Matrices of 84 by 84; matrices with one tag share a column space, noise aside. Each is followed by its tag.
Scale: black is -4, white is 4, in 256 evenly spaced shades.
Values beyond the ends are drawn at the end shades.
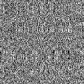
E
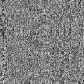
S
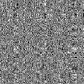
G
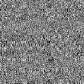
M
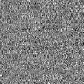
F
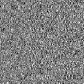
F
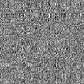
G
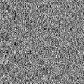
F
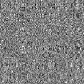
G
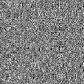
G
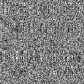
E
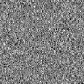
F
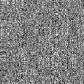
S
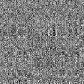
S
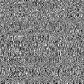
M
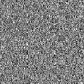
F
